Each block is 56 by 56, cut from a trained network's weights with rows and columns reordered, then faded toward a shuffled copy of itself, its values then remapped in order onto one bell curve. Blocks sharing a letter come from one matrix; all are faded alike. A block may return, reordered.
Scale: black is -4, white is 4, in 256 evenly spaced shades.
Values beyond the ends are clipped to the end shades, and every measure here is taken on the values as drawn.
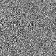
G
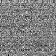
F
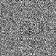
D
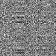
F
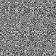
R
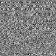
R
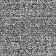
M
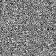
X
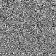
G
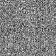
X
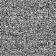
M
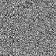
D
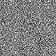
D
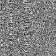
D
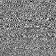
R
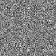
D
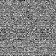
F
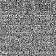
F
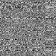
R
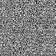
M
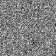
X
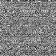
F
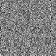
D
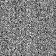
X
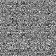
F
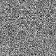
G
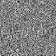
D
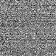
M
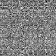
F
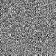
D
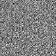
D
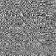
R
